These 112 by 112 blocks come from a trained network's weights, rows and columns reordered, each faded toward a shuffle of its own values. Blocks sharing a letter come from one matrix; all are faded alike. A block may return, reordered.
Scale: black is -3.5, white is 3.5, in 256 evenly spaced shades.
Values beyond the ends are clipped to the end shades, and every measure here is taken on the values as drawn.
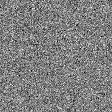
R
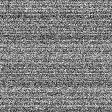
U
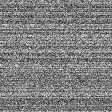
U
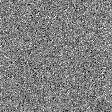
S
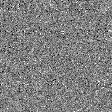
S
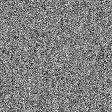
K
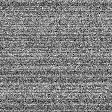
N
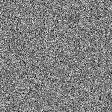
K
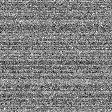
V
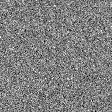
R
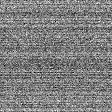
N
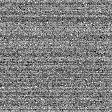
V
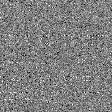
S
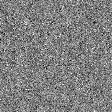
R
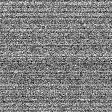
U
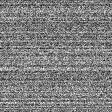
U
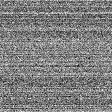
U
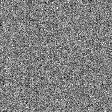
R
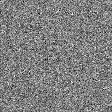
R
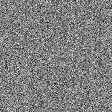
K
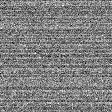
N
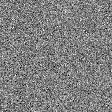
K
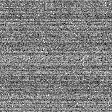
V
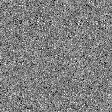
S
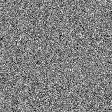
R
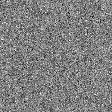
R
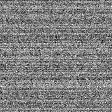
N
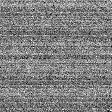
N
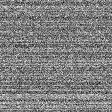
U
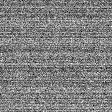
N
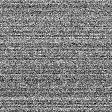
U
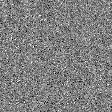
S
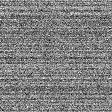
U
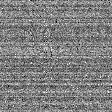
V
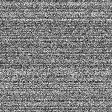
U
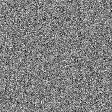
K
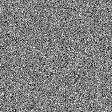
S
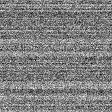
U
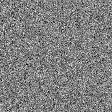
K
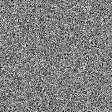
R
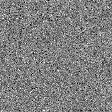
S
